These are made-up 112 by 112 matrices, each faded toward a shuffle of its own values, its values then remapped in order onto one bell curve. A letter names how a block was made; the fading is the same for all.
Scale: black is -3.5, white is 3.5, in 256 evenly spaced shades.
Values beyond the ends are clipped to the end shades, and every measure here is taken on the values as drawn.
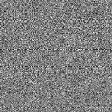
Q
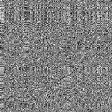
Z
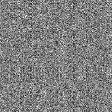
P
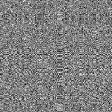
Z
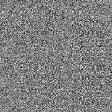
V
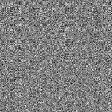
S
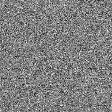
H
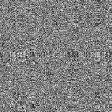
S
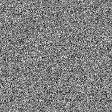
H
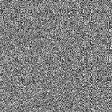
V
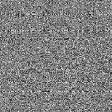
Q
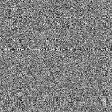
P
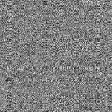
S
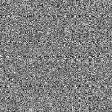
P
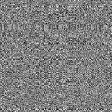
Z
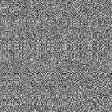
Z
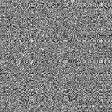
Z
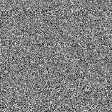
H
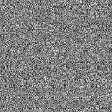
P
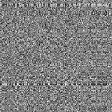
Z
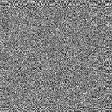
Z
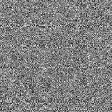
Q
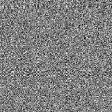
P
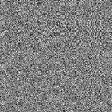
S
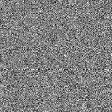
P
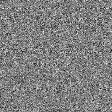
H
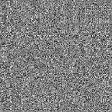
Q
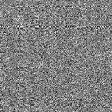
P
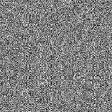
V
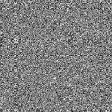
P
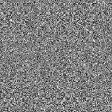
P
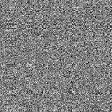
Q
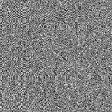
S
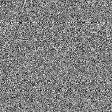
H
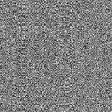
S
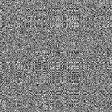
Z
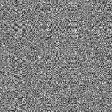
S
